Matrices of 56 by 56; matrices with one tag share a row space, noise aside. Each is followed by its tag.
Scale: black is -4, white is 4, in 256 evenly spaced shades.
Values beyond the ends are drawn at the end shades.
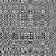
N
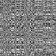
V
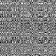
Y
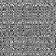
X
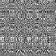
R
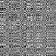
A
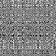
X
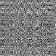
R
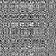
N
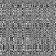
X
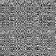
R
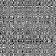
X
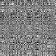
R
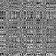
A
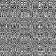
Y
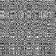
R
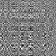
N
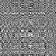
N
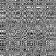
A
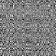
X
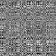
A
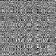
R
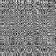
R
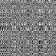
Y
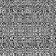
X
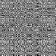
R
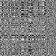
N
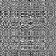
N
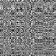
V
